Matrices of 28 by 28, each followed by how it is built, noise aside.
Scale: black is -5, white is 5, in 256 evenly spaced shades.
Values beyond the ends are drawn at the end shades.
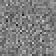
low rank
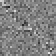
banded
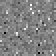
sparse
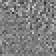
upper triangular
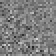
lower triangular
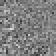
lower triangular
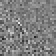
lower triangular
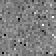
sparse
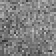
smooth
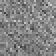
Toeplitz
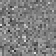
lower triangular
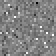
sparse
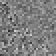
lower triangular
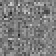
low rank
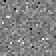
sparse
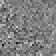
lower triangular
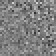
upper triangular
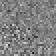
lower triangular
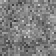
smooth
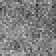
smooth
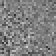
lower triangular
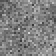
smooth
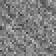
Toeplitz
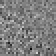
lower triangular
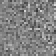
upper triangular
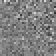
upper triangular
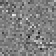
banded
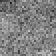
smooth
